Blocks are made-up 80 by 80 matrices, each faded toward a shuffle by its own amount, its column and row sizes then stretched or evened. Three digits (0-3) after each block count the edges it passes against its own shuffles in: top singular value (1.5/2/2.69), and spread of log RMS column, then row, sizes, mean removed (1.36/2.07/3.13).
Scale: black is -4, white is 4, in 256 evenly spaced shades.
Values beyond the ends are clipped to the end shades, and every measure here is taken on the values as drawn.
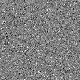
1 0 0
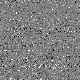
0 0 2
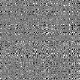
2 2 3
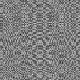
3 1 1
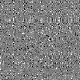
2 1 1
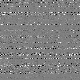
1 0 3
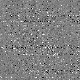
0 1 2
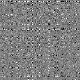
2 2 2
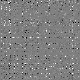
1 2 2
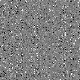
1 2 0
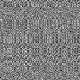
3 1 2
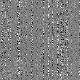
0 3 1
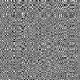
3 2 2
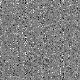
1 2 0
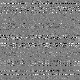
2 0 3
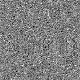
1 0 0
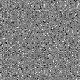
2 0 0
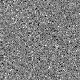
1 0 0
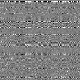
3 0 3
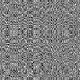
3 2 0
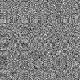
2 0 0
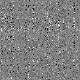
1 2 1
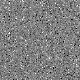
0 1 0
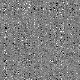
0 2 1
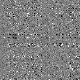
0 2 2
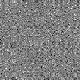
2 0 0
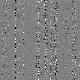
1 3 0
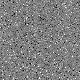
1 0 0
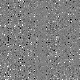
0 2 1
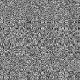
2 0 2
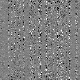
1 3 0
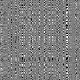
3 3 0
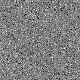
0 0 0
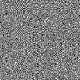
2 1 0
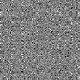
2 2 0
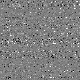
1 0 2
